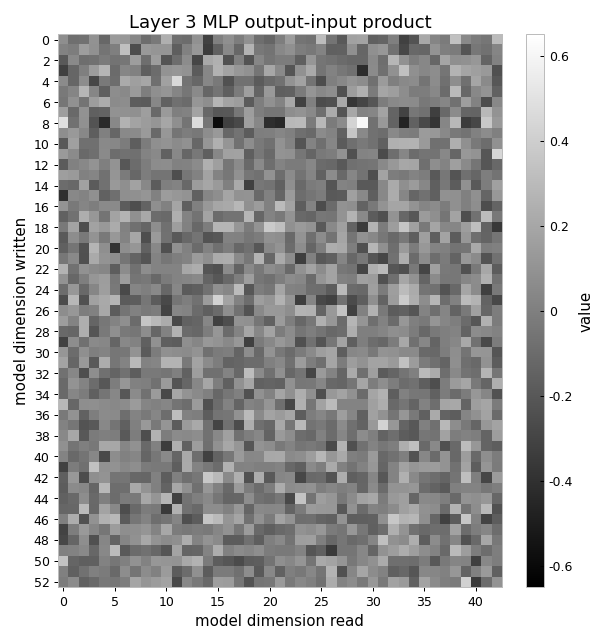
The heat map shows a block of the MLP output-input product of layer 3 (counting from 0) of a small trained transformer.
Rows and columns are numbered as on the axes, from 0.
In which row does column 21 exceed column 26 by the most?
25
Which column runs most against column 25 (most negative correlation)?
15
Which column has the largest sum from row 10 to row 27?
33
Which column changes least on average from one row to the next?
37
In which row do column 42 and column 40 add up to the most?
11
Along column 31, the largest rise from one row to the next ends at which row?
22
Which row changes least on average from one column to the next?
12
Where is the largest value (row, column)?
8, 29
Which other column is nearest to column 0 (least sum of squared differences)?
13
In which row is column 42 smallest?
18
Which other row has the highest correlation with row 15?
47
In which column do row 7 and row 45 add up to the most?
41
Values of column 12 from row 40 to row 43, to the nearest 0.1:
0.2 0.2 -0.1 0.1
